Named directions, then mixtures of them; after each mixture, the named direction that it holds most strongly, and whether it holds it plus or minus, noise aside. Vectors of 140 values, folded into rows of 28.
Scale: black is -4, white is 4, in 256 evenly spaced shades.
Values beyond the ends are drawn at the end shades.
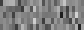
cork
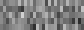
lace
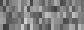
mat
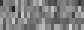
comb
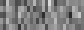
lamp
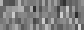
cork, minus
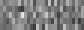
lace, plus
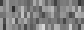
comb, plus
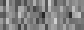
lamp, plus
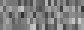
lace, minus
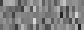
cork, plus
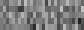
lace, plus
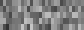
mat, plus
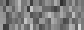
mat, plus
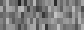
lace, minus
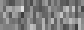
lace, minus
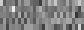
comb, minus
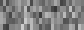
mat, plus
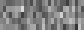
lace, minus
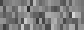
mat, plus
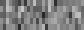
lamp, plus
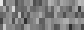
comb, minus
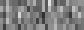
lamp, plus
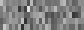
mat, minus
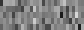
cork, plus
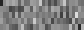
cork, plus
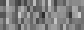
lamp, plus
